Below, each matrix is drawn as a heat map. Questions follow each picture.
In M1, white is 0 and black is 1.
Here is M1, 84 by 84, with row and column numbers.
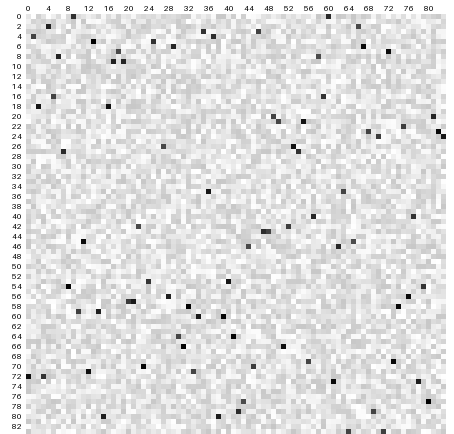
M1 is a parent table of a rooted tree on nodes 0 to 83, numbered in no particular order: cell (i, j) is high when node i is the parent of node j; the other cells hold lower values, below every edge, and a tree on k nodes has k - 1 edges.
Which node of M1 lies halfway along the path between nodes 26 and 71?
24
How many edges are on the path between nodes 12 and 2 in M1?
9
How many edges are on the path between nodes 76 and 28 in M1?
2
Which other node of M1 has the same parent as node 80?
43
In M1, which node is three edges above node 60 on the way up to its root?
7
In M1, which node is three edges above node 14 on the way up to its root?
18
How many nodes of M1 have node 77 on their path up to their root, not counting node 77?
6
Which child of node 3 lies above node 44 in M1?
46
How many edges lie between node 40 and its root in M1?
2
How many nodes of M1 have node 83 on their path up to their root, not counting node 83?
6
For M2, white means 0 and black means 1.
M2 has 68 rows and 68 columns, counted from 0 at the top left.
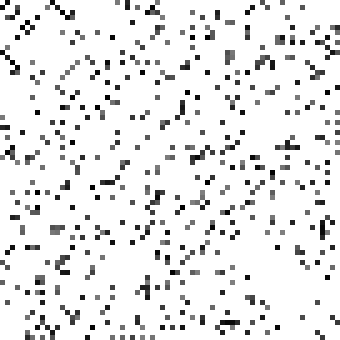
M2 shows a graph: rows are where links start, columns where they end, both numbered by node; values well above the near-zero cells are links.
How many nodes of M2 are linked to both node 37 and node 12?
5
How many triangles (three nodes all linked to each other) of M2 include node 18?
3
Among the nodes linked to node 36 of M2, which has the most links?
node 65
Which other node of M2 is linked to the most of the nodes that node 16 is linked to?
node 19
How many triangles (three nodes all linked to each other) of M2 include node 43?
2
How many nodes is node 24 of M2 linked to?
8
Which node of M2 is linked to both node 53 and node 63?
node 66
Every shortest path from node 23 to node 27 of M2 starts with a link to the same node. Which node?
node 0
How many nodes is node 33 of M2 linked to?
11
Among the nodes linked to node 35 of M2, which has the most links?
node 54
